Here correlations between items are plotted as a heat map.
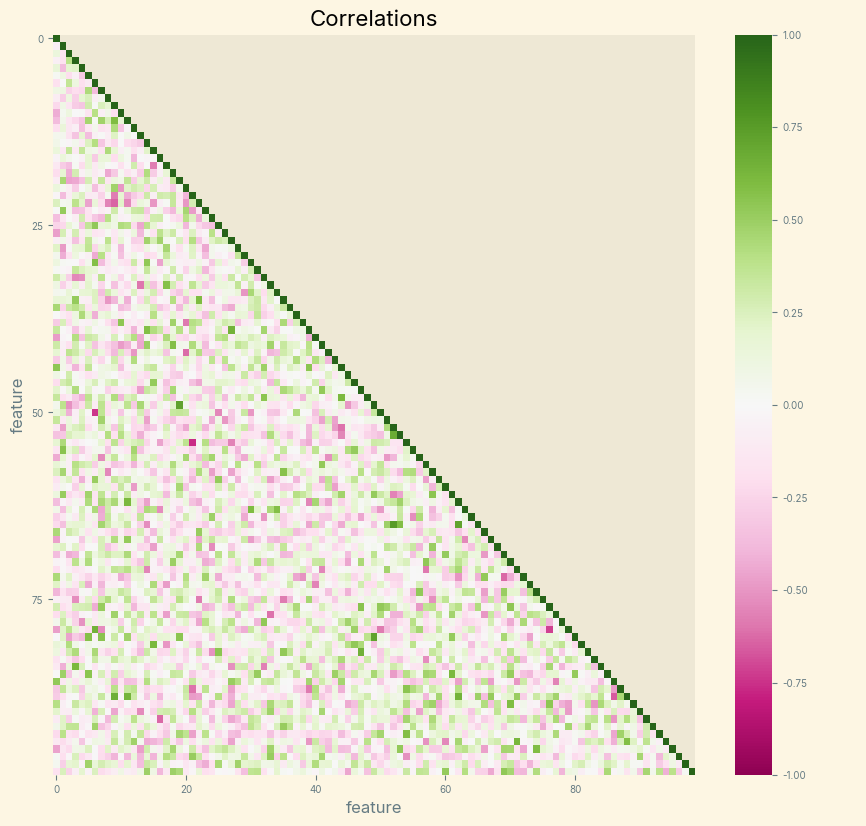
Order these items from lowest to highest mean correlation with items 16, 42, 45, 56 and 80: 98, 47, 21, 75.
98, 47, 21, 75
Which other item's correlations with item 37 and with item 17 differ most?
15
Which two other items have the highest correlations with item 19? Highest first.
49, 80
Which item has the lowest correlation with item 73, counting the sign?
40
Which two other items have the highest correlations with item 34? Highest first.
63, 30
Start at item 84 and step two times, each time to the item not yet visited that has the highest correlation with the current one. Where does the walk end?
35
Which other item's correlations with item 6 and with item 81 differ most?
50
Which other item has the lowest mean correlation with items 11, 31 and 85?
72
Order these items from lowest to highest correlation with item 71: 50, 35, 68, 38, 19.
19, 35, 50, 68, 38
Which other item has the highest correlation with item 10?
38
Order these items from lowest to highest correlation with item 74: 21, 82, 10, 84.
84, 21, 82, 10
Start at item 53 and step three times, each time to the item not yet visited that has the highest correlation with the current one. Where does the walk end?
62
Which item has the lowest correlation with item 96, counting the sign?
54
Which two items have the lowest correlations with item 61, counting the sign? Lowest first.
52, 53
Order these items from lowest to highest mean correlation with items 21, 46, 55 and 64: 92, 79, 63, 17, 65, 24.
17, 65, 63, 92, 24, 79
